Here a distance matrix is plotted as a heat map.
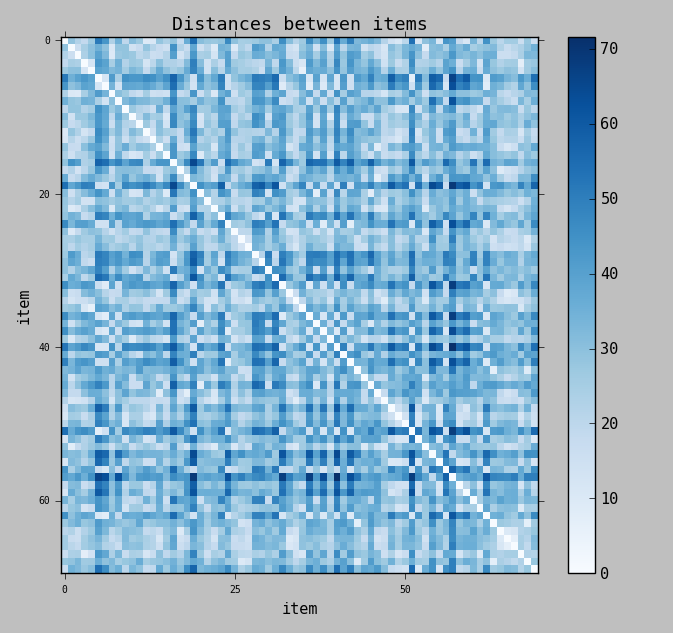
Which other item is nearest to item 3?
67
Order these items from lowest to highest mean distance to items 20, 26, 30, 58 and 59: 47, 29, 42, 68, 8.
47, 68, 8, 29, 42
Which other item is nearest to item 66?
65
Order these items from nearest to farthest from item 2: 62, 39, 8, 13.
13, 39, 8, 62
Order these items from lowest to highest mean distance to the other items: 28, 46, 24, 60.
46, 60, 24, 28
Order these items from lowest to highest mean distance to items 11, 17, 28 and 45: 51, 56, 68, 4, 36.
4, 68, 56, 36, 51
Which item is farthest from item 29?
19
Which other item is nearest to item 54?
57
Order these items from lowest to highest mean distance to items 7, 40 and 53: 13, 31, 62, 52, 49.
62, 13, 49, 52, 31
